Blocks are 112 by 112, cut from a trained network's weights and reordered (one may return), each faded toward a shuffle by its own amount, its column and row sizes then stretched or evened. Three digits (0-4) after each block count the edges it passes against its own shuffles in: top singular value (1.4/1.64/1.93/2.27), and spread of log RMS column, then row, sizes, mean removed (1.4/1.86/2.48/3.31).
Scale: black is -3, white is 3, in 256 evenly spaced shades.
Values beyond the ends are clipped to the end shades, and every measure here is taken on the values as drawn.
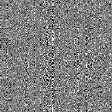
3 4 2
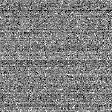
3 2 0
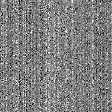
3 3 1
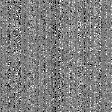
2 4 1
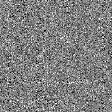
1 2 1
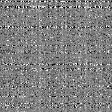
2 0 4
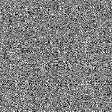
2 1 3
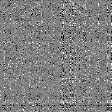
2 4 1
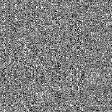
2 3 1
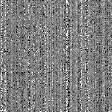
4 4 2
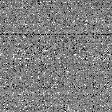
1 2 2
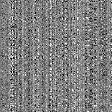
4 4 3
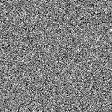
1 0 1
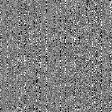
0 4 1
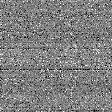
2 1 2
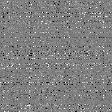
0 2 4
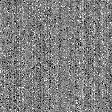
2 2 0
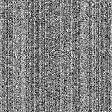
4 0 1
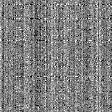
4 2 3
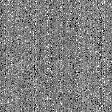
1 3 0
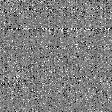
1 0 3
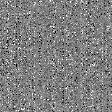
0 3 1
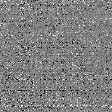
1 2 3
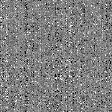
1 3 1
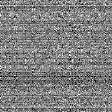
4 3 1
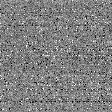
1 1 2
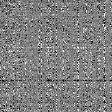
2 4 1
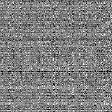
4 4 1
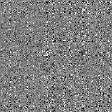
1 4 3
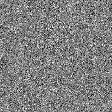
1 1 0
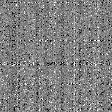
2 2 2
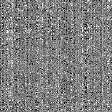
3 3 3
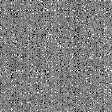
1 2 3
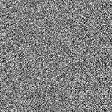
2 1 0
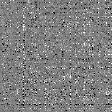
1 3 3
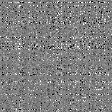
1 3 4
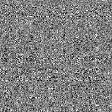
2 2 3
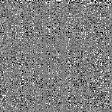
0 4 3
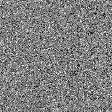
0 0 1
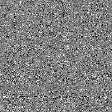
0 2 3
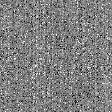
1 1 2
